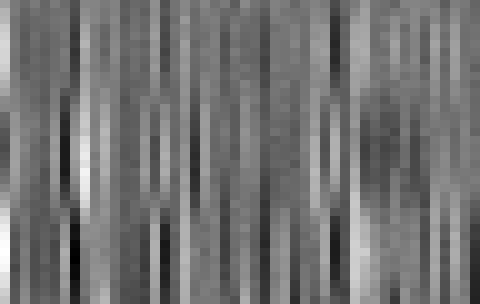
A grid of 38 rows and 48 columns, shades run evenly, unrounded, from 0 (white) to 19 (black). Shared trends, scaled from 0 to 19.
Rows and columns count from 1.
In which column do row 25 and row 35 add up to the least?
36
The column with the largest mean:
27
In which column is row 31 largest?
8
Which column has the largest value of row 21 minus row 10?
1
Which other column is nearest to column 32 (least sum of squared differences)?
21
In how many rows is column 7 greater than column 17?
15
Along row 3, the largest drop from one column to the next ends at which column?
9
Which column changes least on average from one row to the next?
12
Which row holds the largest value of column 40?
38
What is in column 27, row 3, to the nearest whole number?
13
